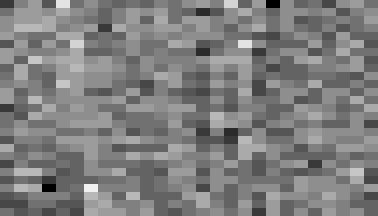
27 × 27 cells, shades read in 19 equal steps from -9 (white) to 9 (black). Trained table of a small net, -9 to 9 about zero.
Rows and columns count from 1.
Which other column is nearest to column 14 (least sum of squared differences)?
25
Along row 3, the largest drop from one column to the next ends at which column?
12
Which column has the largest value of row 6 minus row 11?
5
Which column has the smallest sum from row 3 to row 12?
6
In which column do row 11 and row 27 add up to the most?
19
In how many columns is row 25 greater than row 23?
10
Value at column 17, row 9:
0
